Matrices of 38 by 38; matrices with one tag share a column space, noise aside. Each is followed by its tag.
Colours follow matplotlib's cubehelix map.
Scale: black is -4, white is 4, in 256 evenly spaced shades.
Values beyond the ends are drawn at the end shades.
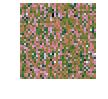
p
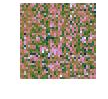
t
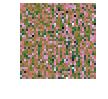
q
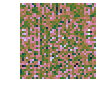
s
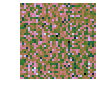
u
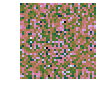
s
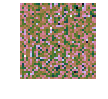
p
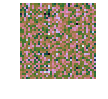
p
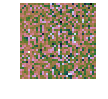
t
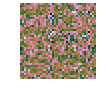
q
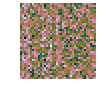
s
